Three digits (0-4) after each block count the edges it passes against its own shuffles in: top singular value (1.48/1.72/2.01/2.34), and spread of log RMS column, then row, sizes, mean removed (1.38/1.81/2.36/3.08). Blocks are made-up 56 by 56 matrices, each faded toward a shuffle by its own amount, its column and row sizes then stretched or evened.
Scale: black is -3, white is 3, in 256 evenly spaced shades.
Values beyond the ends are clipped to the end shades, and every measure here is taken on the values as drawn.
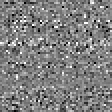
0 1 3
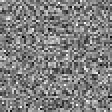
3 0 0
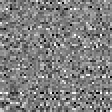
3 0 3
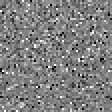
0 0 1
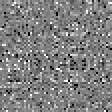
3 0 1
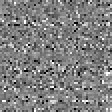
1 1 3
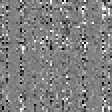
0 4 1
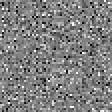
2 1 0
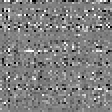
2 1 4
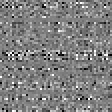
3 1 4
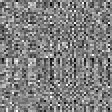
4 3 1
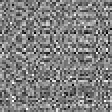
4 1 2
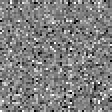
1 1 2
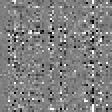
2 4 2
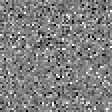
1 0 1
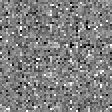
0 2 1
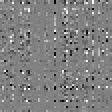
1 4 3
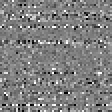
1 1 4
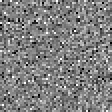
0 0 0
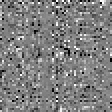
3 3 2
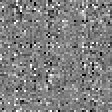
0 3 3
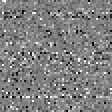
1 0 3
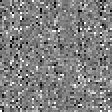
1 3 0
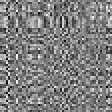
4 4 0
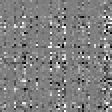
0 4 3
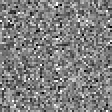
0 1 1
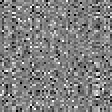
4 1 1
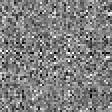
2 2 2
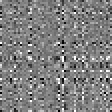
4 4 3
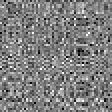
4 1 2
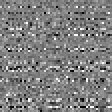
4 1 4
